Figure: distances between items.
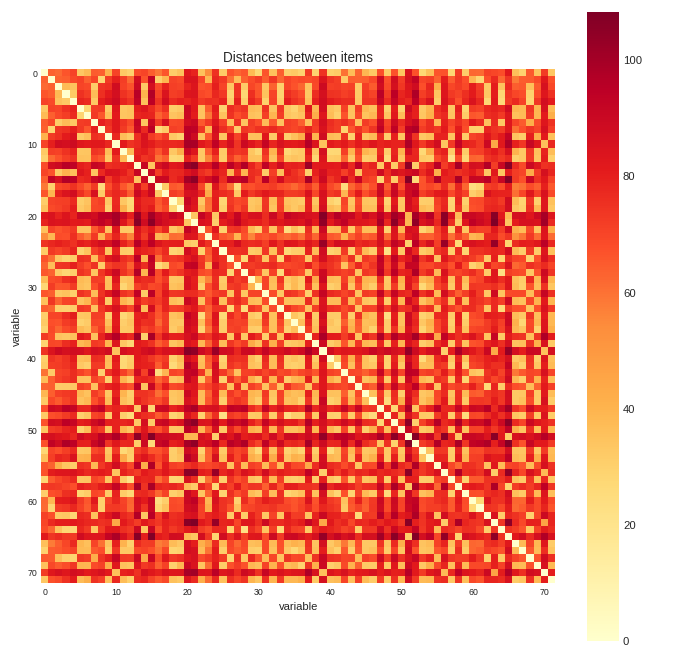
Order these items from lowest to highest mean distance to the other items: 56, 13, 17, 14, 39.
14, 17, 56, 13, 39
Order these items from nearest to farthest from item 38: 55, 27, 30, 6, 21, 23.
30, 6, 23, 27, 55, 21
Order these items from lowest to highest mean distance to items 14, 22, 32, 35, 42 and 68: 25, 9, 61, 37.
25, 9, 37, 61
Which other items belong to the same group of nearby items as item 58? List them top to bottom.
20, 21, 24, 51, 65
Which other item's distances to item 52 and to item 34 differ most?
22
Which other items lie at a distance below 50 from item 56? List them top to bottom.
10, 39, 63, 70
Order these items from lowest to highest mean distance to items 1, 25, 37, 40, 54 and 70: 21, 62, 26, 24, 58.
26, 62, 58, 24, 21
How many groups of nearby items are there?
6
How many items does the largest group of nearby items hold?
32
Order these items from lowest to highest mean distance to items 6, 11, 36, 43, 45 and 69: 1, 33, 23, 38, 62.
38, 23, 1, 33, 62
